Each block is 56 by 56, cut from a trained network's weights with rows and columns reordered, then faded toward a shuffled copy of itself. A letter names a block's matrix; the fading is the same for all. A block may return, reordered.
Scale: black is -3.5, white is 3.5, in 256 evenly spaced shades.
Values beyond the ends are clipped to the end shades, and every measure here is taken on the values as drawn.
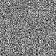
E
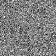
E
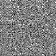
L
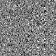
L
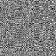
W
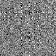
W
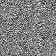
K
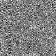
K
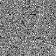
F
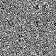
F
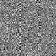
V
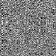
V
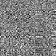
W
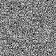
E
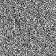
E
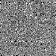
F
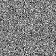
E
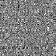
L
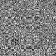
W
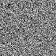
E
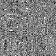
L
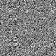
E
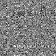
L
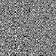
L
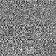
W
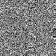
E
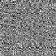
W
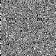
L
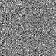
K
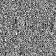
E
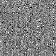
L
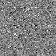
F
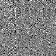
L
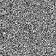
K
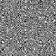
V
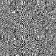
V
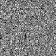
K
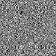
V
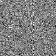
L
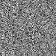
K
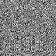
W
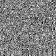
E
